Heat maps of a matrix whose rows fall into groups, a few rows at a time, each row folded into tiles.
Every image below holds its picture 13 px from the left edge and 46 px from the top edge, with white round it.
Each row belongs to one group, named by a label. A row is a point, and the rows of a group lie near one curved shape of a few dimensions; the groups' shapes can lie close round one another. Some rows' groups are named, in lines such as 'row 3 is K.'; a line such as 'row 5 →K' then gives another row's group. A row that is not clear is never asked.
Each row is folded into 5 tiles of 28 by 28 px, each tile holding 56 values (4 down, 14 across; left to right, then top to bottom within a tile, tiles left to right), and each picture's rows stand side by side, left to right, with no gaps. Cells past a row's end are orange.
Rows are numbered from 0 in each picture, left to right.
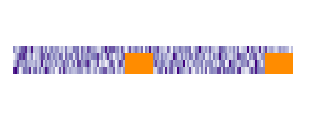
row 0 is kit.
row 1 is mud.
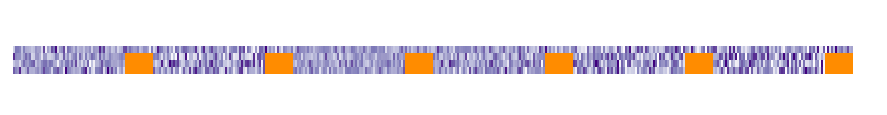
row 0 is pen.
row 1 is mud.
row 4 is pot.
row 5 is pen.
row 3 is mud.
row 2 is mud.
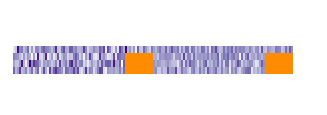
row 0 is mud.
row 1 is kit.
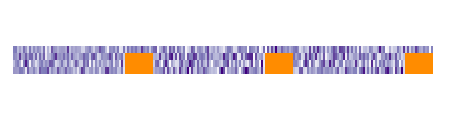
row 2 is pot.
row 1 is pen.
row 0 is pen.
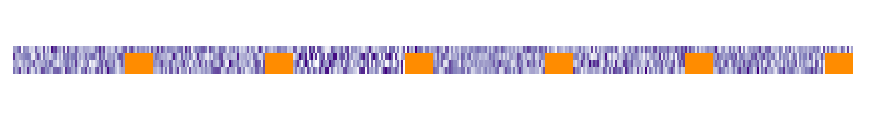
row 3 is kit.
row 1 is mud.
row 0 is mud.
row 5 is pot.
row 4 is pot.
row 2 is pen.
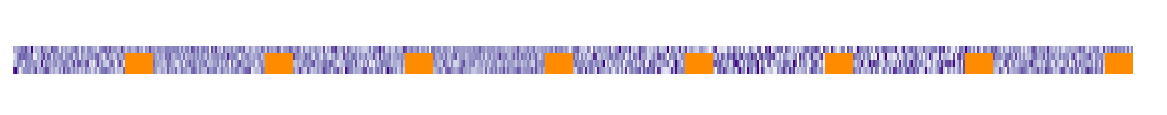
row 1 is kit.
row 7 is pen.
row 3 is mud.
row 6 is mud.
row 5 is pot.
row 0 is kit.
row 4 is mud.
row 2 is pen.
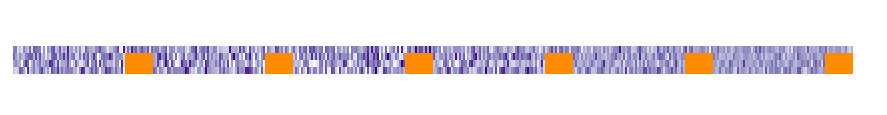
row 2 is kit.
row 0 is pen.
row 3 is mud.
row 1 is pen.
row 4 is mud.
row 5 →mud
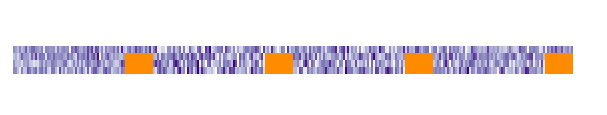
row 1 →pot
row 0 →kit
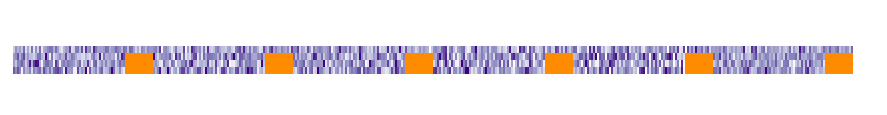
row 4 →pen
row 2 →mud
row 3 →pen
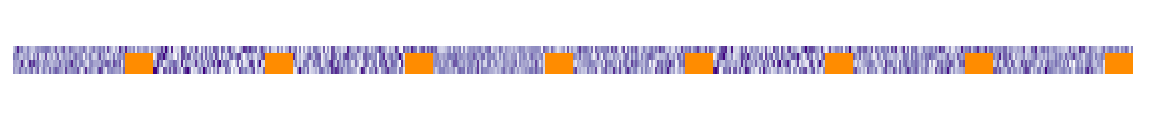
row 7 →pen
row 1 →kit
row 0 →mud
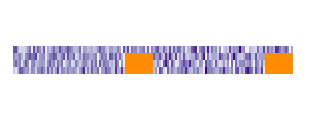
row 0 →pot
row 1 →pot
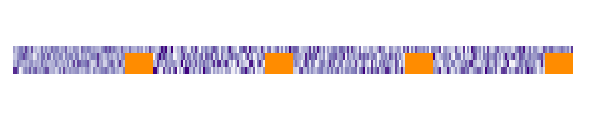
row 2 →pot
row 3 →mud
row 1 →kit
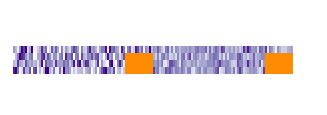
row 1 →kit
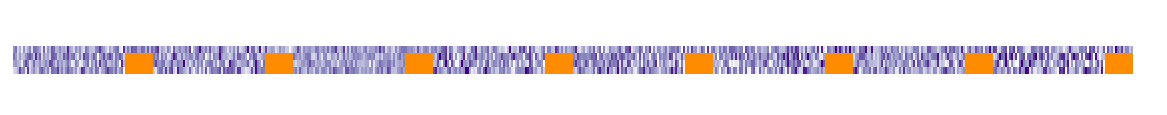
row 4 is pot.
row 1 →mud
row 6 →kit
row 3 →pen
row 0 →pen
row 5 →kit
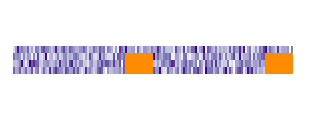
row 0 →mud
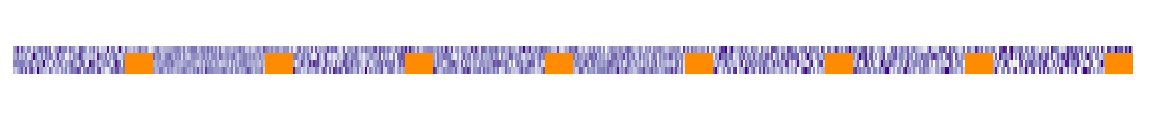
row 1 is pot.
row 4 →pot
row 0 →mud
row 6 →pen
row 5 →kit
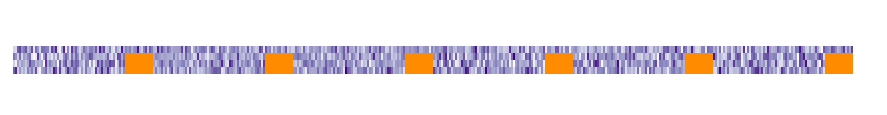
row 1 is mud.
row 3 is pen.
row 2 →pot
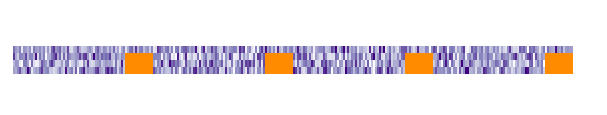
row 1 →mud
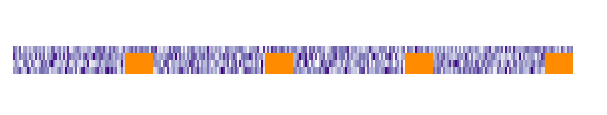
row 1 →pen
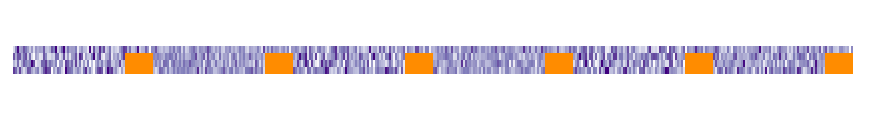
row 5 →mud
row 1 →pot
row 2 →pen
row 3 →kit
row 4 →pen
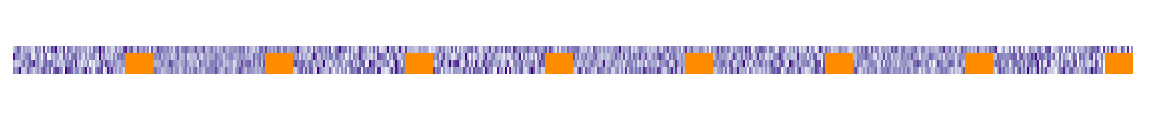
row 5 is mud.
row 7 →pot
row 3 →pot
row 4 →mud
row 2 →mud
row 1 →mud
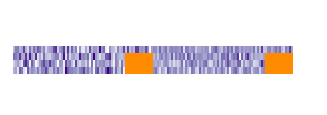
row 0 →pot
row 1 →kit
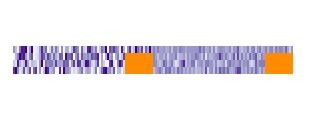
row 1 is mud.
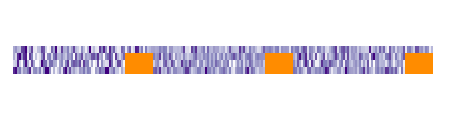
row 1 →pen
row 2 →pen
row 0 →pen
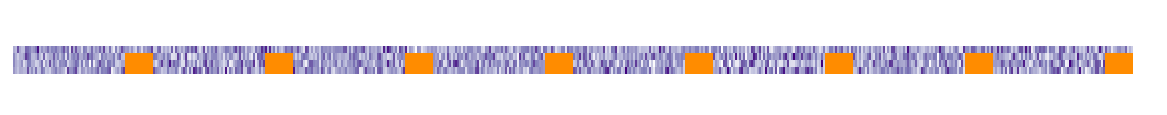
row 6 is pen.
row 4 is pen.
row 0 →kit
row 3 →pot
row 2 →kit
